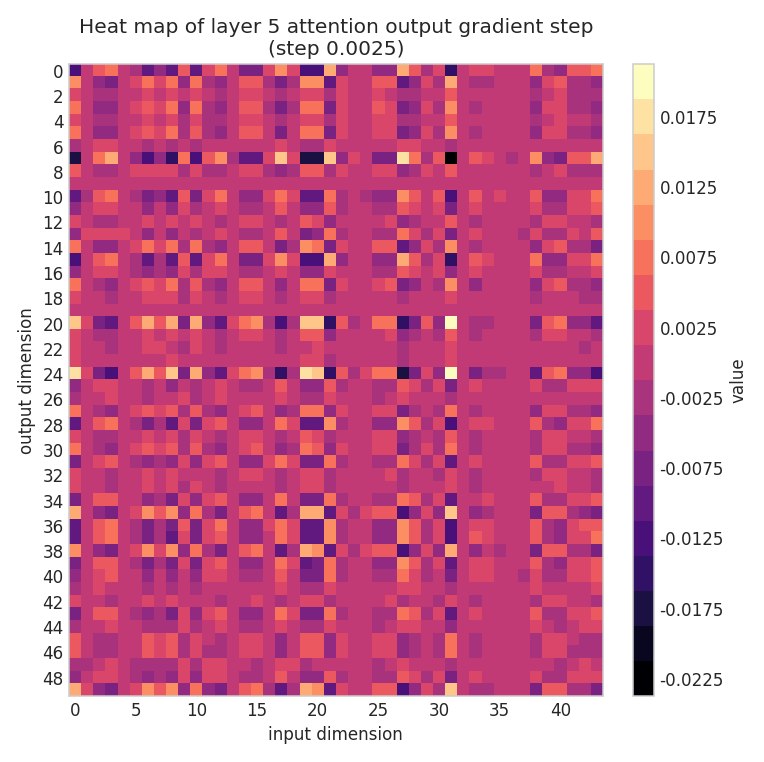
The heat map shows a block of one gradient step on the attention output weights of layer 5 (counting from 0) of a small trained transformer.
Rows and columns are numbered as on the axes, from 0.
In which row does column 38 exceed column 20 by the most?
7
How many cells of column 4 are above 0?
1
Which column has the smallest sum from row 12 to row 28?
27
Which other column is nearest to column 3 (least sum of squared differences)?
12
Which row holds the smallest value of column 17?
24
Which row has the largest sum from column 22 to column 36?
20
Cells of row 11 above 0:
14
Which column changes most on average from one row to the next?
31
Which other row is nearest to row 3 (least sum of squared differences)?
5
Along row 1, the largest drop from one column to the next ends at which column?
21
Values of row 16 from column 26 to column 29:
-0.0025 0.005 0.0025 0
